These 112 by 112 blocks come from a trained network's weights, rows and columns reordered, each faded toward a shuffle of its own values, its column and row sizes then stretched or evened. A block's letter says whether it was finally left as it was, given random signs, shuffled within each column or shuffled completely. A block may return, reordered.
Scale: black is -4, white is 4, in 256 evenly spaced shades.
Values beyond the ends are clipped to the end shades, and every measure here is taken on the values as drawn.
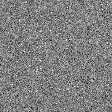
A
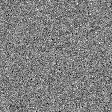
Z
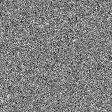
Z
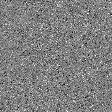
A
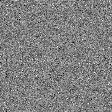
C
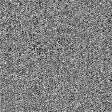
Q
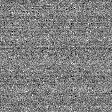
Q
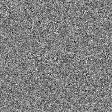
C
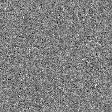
C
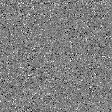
Q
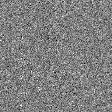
C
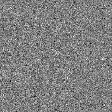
Q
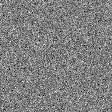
Z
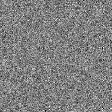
Q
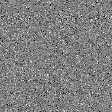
C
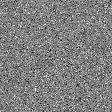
Z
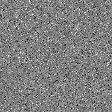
A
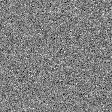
Z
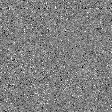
C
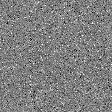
A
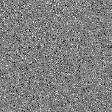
Q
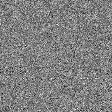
C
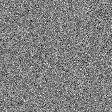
A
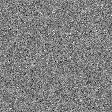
Z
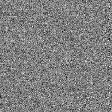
Q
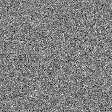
C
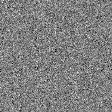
A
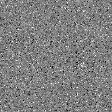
C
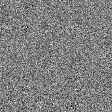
C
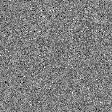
C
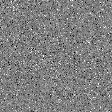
Q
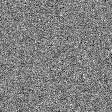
Z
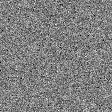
Z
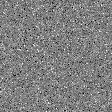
Z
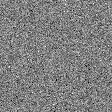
Z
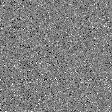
C
